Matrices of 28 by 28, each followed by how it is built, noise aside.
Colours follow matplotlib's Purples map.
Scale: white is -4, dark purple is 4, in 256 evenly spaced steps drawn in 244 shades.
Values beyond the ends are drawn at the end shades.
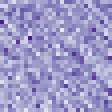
Toeplitz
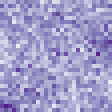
smooth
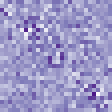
banded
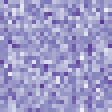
repeating rows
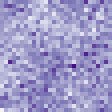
smooth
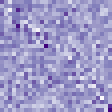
banded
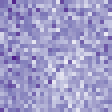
smooth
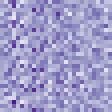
repeating rows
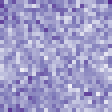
smooth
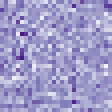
uneven columns
